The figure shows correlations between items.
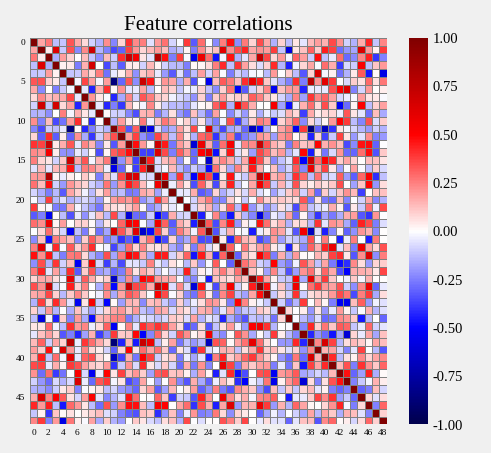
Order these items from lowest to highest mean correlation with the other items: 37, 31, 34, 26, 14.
37, 34, 14, 26, 31
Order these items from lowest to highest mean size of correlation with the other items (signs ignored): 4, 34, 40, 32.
34, 4, 32, 40
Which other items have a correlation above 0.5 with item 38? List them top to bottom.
5, 15, 16, 30, 40
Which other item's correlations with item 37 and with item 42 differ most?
43
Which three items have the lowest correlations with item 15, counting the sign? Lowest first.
11, 24, 37
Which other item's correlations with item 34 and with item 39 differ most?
4
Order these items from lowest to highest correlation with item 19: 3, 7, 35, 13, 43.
13, 3, 7, 35, 43
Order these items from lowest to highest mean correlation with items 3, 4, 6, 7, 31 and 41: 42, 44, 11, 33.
11, 44, 33, 42
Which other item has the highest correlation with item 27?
46
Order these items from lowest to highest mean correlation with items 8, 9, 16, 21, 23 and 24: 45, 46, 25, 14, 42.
42, 25, 46, 14, 45
